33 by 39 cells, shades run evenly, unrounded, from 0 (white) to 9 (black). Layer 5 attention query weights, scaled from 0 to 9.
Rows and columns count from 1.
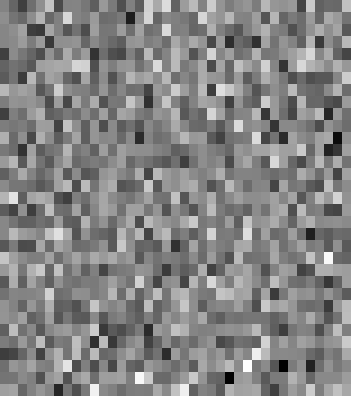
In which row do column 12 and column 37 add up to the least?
22
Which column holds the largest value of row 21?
20
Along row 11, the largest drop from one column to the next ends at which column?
8
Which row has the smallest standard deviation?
27
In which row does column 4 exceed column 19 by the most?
3
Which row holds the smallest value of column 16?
32
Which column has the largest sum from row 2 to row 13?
13
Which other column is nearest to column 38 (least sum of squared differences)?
2
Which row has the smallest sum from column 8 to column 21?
6
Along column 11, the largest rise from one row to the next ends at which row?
29
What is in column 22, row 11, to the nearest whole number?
5
